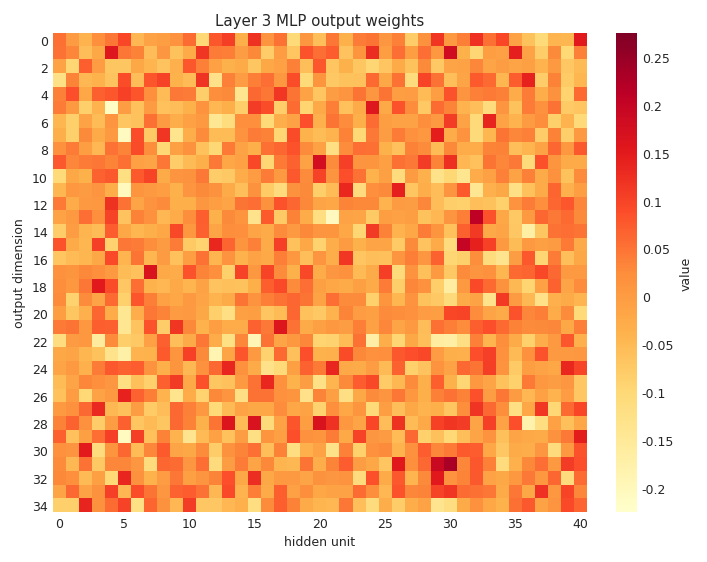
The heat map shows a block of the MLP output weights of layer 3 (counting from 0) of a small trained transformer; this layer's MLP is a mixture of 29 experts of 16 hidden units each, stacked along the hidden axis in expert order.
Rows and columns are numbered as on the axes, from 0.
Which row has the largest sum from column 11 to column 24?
28
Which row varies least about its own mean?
2
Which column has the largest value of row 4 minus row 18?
30
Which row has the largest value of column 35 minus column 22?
1
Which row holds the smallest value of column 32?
11
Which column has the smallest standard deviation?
25
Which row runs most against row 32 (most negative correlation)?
22
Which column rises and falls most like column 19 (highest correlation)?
14
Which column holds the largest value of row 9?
20
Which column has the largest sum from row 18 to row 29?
32
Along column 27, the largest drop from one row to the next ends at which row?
24
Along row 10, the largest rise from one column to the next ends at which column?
6
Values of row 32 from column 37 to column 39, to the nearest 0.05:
0 0.05 -0.1
